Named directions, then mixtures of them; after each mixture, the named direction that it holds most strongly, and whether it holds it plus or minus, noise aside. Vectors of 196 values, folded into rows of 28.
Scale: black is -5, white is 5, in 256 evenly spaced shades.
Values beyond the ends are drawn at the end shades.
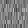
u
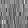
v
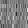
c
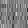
c, minus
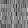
c, plus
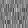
u, minus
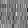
c, minus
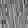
v, minus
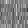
u, minus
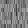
u, plus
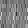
c, plus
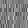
c, plus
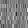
c, plus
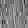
v, minus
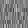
u, minus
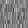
u, minus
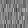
u, plus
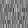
u, minus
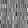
c, plus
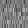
u, plus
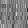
c, minus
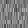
u, plus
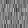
u, plus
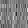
c, plus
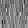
v, minus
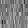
v, minus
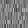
u, plus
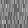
u, plus
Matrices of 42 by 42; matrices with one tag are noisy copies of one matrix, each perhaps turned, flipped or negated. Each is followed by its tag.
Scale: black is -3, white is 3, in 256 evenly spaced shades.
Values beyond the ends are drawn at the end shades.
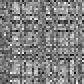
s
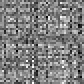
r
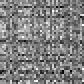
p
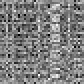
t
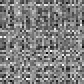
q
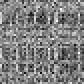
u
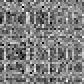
u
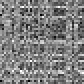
p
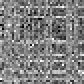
p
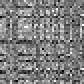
p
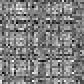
s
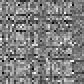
s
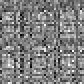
s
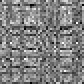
u
